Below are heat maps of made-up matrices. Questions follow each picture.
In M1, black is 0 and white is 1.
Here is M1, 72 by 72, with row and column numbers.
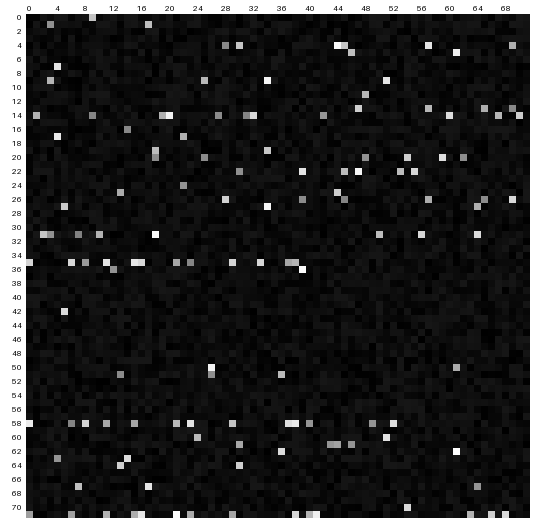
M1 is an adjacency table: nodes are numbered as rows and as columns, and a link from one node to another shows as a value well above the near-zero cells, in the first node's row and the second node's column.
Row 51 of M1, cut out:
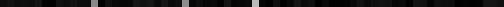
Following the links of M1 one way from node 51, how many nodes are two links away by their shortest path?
8
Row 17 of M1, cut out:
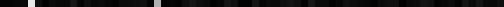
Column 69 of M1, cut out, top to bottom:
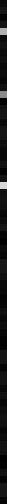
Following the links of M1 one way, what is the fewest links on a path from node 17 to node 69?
2
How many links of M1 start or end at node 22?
8
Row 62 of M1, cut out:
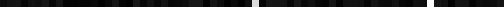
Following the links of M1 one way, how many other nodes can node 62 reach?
8
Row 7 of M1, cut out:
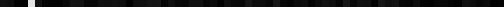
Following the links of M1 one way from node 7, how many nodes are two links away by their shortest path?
6
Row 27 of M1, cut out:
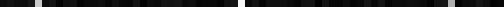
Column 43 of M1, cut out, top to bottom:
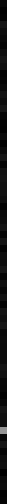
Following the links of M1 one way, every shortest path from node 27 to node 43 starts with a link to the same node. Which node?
node 5
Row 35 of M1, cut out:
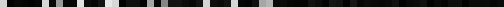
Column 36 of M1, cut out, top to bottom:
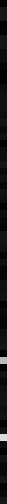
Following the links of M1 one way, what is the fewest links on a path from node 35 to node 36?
4
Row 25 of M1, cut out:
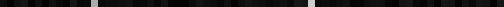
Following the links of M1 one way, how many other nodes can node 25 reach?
6
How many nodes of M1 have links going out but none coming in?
3
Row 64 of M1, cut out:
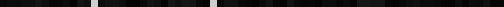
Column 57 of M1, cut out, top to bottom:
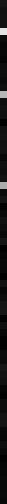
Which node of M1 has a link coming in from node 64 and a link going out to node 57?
node 13
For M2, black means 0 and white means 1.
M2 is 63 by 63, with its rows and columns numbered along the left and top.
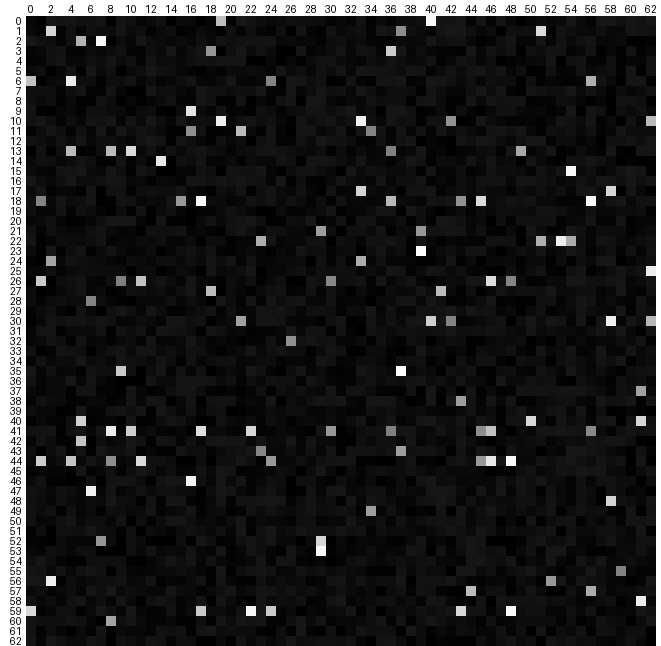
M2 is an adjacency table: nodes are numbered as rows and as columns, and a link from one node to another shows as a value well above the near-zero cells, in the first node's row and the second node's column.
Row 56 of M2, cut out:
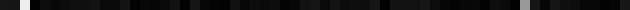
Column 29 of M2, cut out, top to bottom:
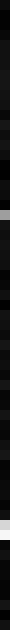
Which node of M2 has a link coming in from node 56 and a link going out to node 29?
node 52
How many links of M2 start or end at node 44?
9
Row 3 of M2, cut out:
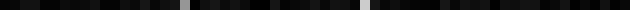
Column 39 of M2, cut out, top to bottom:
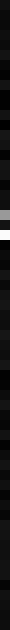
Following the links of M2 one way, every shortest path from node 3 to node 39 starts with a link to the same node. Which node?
node 18
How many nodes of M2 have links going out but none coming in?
12
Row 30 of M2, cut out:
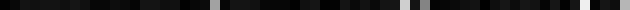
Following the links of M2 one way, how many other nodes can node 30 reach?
10
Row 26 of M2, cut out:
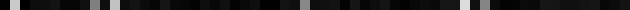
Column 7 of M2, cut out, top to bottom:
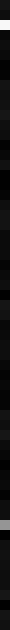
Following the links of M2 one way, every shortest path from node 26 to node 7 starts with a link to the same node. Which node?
node 1
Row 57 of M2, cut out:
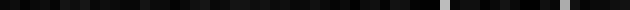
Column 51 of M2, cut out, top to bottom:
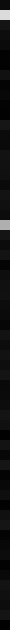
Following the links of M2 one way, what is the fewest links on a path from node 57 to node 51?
3
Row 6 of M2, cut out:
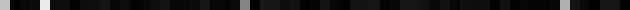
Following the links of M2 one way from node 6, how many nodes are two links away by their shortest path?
5
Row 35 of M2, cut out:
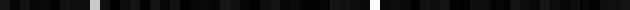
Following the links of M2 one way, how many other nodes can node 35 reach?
4
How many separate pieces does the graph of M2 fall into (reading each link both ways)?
4
